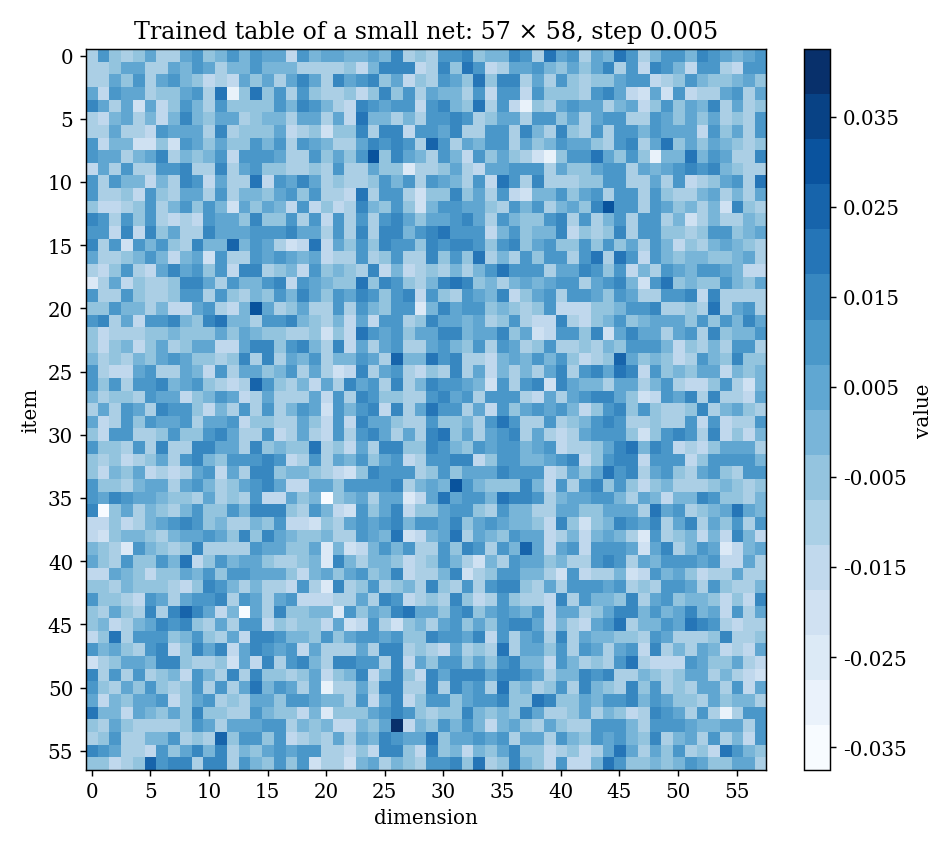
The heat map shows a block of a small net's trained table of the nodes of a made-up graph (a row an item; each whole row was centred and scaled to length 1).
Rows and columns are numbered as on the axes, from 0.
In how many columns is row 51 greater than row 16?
25
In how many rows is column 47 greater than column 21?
14
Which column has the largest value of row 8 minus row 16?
24
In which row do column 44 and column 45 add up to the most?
12
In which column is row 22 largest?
23
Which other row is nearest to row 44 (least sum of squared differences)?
37
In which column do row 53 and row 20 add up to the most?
26
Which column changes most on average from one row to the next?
27
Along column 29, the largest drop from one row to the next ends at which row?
8
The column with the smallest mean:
20
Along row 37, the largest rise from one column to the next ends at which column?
40
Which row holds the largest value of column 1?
21
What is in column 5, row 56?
0.025
